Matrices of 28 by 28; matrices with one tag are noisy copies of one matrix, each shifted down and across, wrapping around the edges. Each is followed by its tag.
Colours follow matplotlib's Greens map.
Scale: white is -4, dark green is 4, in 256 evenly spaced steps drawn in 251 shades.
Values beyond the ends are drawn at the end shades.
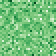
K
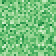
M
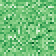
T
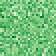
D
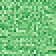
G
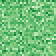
G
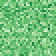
T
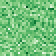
M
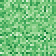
G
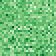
G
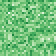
K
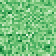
M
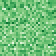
M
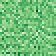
G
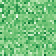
D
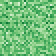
G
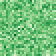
K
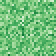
D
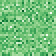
D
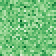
K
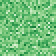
T
